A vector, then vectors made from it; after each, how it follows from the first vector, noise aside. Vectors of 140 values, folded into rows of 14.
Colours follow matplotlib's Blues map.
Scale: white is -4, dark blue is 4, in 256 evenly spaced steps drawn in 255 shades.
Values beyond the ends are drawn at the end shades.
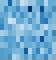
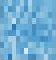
reversed, negated, shrunk.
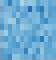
shrunk.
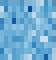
reversed, partly zeroed.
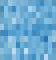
reversed, negated, shrunk.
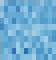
reversed, shrunk.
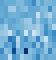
reversed, partly zeroed.
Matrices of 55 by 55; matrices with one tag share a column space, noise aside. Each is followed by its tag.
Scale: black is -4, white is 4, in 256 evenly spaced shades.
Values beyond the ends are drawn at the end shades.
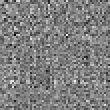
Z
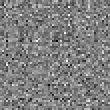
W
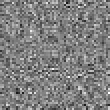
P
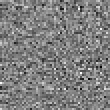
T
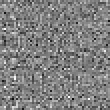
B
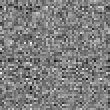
T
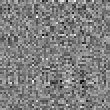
Z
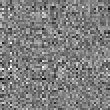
T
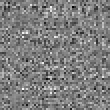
T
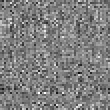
P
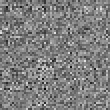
T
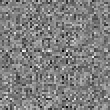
B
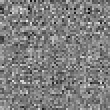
Z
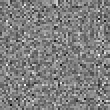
W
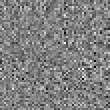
T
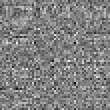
T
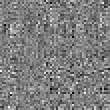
P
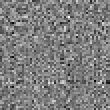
Z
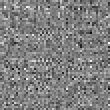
T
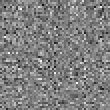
T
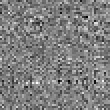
Z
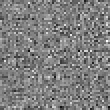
B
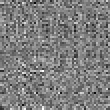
P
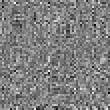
P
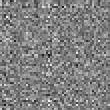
W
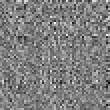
Z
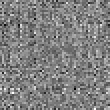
P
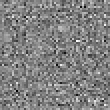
W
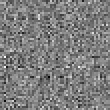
B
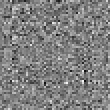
Z
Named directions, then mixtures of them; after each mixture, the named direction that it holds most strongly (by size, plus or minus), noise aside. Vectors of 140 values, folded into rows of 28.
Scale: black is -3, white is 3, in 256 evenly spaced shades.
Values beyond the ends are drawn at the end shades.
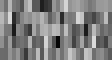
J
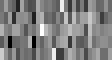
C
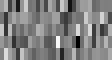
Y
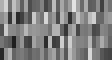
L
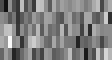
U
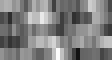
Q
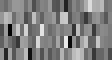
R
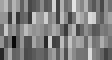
L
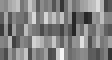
C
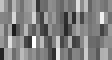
C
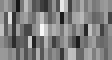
J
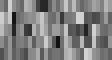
J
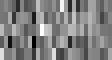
C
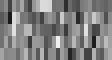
J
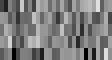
U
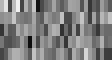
U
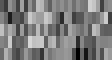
U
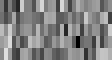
U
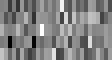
C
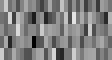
C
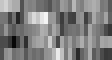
Q
